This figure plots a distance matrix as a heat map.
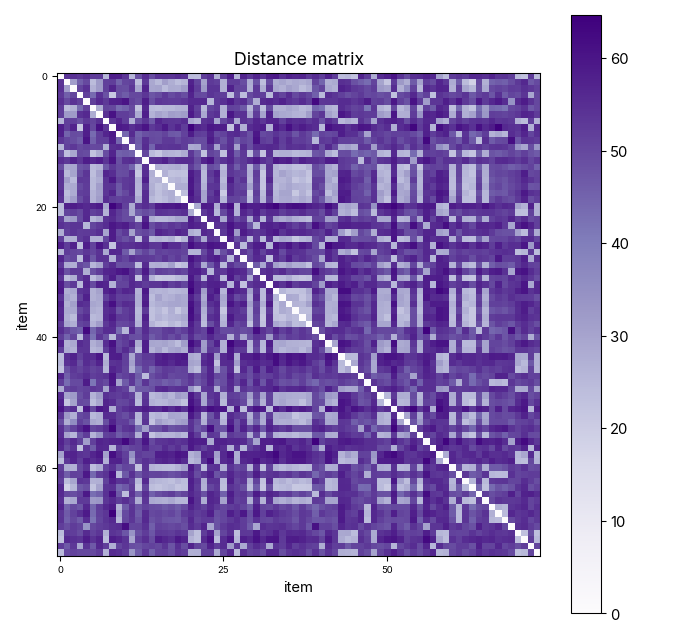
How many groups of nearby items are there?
7
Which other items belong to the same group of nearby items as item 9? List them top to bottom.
47, 61, 66, 67, 68
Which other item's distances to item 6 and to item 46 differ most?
13
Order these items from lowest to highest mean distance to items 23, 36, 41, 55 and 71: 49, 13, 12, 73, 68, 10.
12, 49, 73, 68, 10, 13
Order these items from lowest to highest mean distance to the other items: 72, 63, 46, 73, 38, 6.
63, 38, 6, 73, 72, 46
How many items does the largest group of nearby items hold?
32
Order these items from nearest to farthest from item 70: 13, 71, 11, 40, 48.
71, 48, 11, 40, 13
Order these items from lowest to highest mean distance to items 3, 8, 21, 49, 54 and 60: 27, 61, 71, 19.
19, 27, 71, 61
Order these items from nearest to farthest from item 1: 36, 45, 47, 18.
18, 36, 47, 45
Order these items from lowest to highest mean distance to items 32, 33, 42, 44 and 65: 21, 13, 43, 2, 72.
2, 72, 21, 43, 13
